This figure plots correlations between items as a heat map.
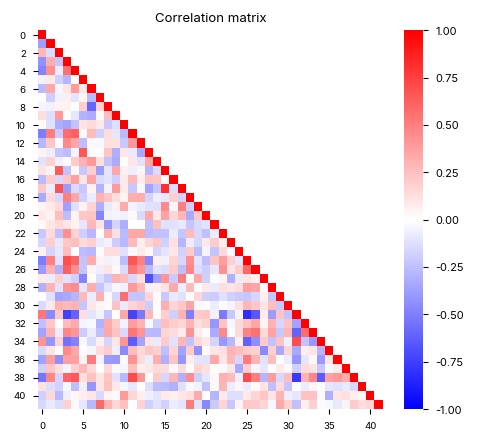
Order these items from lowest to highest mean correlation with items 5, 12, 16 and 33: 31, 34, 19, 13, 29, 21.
31, 34, 21, 29, 19, 13
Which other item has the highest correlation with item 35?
3
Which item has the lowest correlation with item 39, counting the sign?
6
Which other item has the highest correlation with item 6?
36
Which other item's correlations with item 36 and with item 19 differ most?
17
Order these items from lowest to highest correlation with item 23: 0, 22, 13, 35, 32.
0, 32, 22, 13, 35
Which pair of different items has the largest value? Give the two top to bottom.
15, 17
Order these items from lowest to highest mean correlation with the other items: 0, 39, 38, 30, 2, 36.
0, 39, 2, 36, 30, 38
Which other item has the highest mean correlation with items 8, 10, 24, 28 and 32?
33
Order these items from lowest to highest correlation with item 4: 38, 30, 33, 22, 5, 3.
5, 22, 30, 33, 3, 38
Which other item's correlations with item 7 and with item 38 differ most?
11
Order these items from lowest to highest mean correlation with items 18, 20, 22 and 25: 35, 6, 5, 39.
5, 39, 6, 35
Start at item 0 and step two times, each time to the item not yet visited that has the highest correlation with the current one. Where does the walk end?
34
